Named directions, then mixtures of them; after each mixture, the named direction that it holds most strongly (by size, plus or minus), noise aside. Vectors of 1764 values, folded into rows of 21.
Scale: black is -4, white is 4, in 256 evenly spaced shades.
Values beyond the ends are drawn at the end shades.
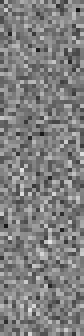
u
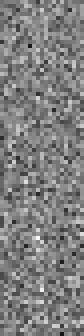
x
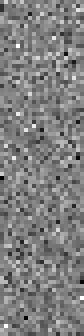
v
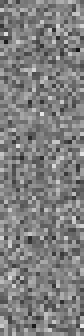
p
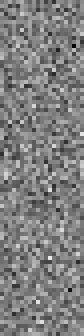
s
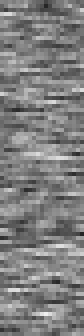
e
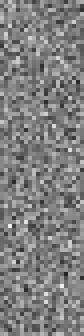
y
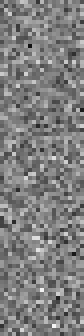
x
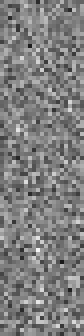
x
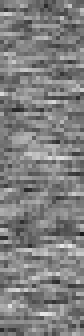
e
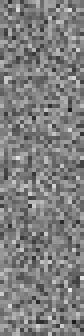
s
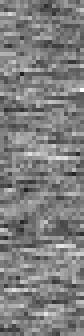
e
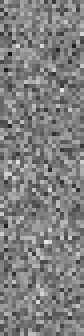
s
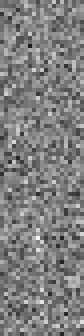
x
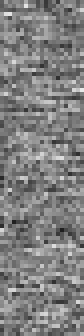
e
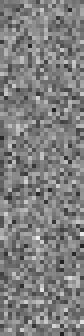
x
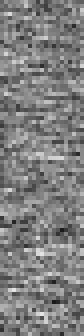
e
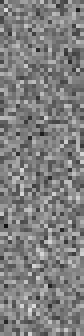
u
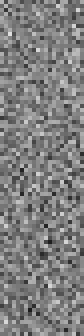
u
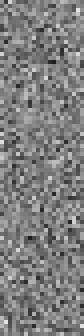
p
